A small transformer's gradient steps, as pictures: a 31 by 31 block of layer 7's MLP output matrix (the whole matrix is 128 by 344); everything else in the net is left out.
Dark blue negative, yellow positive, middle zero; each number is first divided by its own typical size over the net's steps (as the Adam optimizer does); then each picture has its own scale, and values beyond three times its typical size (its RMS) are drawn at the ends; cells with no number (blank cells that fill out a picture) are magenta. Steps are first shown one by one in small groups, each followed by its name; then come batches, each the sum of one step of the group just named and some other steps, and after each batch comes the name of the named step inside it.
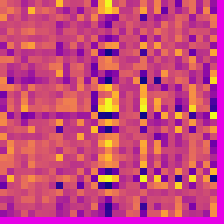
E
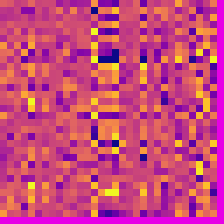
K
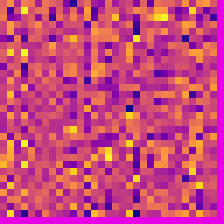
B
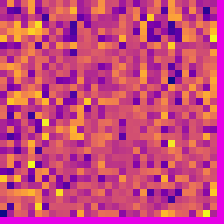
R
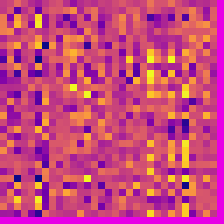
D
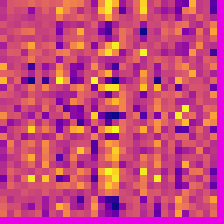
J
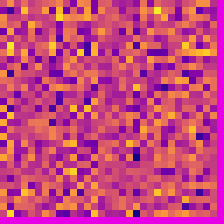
B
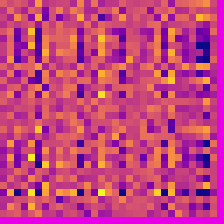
K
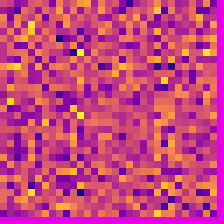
R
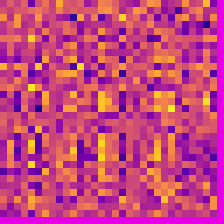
E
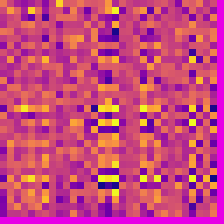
E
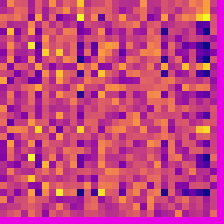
J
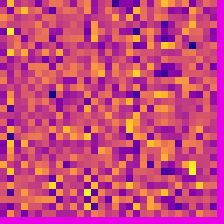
B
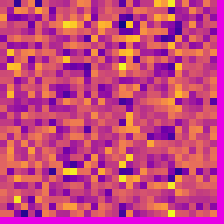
B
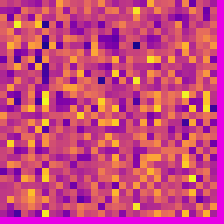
D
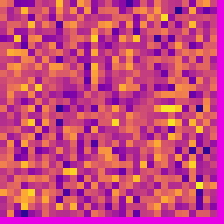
B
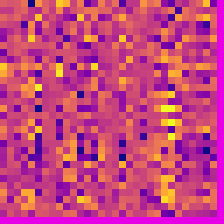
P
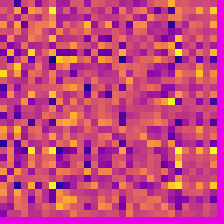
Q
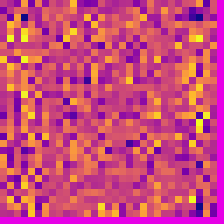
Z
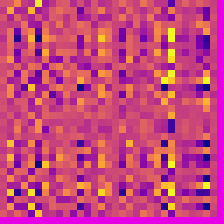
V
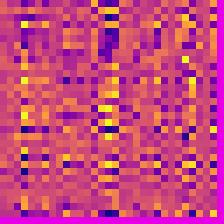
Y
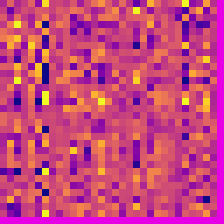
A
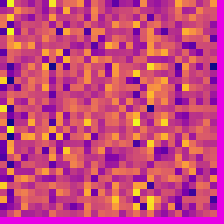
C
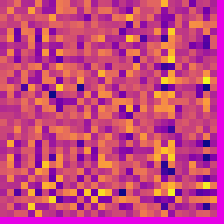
V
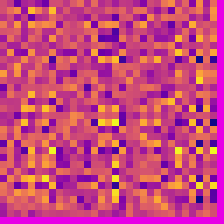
Q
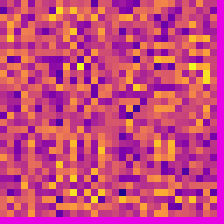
Z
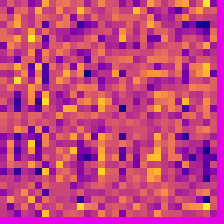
A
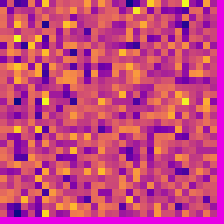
A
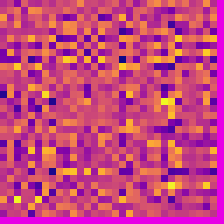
Q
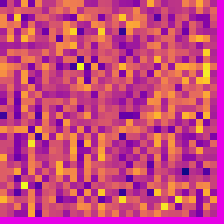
Z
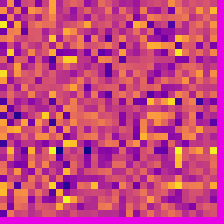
Q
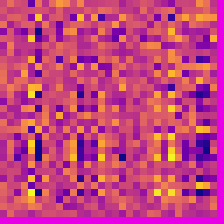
P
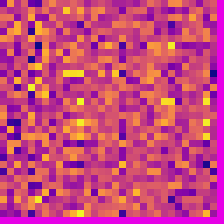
C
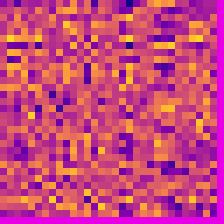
Z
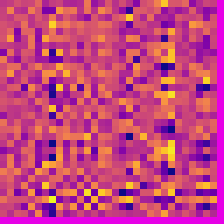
V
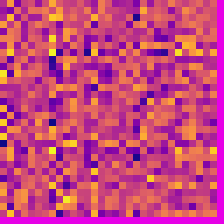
Q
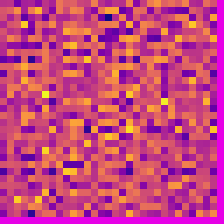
Y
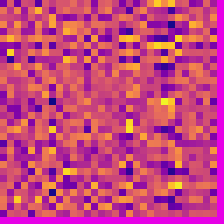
Q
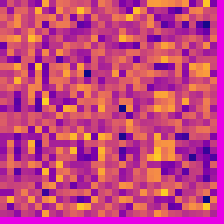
A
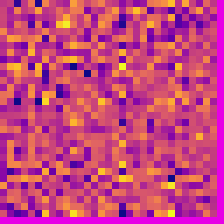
A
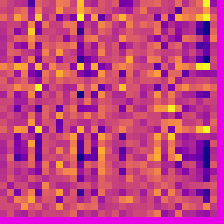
P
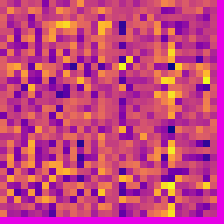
V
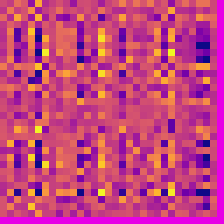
V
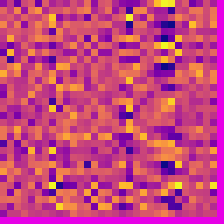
Q
